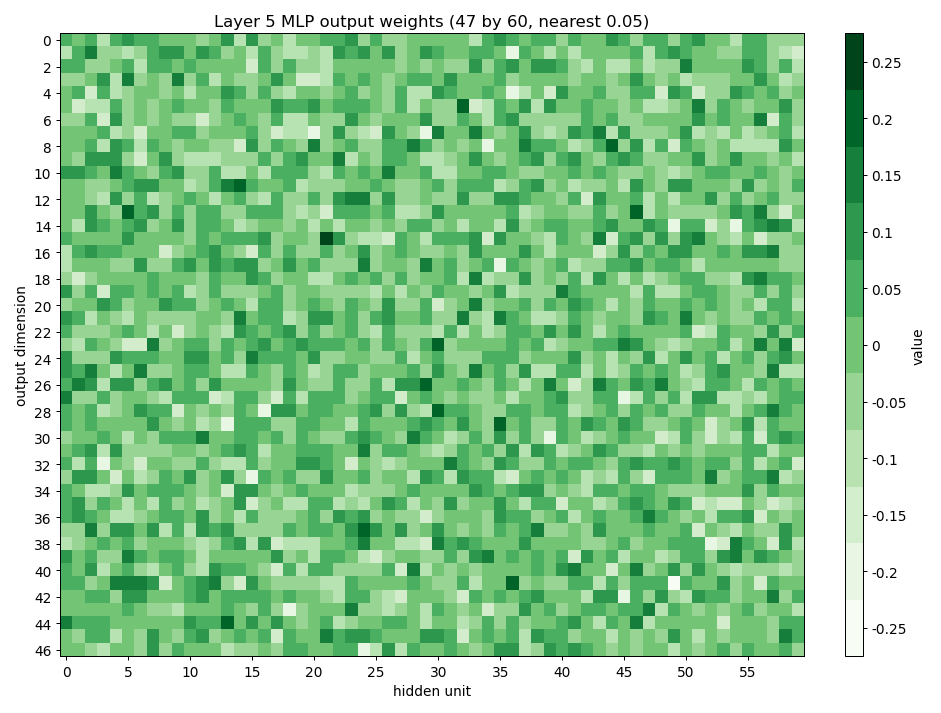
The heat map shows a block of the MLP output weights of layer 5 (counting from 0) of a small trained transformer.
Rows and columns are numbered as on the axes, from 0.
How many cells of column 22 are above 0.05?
6
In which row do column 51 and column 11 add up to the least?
35
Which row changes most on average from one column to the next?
8
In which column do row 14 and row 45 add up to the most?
58
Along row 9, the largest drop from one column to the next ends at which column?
23
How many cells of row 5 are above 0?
19
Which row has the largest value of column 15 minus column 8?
41
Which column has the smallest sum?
59
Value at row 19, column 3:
-0.15
